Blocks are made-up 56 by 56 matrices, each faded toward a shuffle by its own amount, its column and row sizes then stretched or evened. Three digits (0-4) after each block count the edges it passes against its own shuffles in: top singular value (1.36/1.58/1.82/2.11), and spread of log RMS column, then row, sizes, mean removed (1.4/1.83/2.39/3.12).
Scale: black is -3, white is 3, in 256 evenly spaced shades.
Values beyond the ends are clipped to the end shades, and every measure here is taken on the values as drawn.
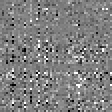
1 3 3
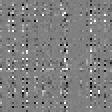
1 4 3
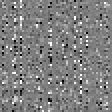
3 4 1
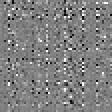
4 3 3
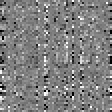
4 4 1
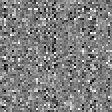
3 3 2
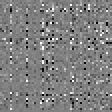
2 4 3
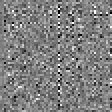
3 3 1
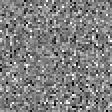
1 2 0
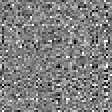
4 2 2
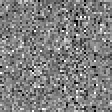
1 2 0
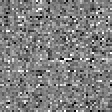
1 2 3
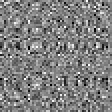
4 2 2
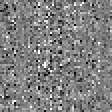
1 3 0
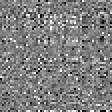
4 1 2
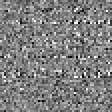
1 1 3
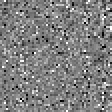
0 2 0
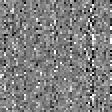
3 3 0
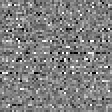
2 0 3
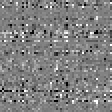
3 2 4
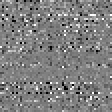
0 1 4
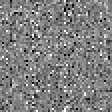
0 3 0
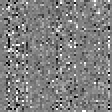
2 4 0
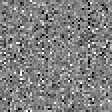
2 2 0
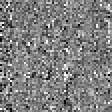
0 3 1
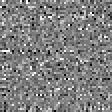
1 0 3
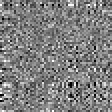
4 2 2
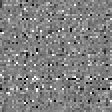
2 1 3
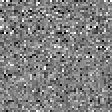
1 0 2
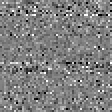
1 1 3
